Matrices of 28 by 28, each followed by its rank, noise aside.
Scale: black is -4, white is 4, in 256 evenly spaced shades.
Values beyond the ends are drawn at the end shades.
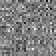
five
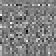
four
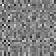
four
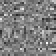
five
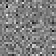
four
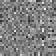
five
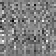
four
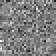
eight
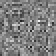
five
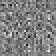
five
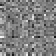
four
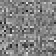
six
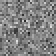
seven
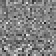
seven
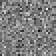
seven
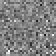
six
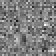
six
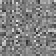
four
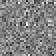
seven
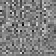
six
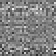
four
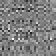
five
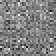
five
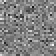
eight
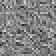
eight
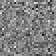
six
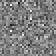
six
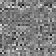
four
